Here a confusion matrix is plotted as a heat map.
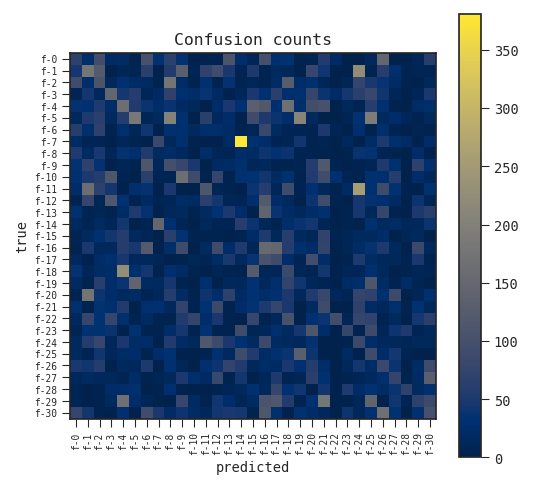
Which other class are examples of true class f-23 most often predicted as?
f-20
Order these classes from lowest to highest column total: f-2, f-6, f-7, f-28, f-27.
f-28, f-7, f-27, f-6, f-2
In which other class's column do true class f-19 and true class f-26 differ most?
f-5
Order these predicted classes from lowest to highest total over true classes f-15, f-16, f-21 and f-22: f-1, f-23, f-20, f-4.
f-23, f-20, f-1, f-4
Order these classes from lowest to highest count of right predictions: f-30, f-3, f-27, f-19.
f-19, f-27, f-30, f-3
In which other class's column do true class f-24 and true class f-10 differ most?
f-9
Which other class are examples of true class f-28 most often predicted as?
f-17
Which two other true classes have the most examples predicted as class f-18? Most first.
f-4, f-2
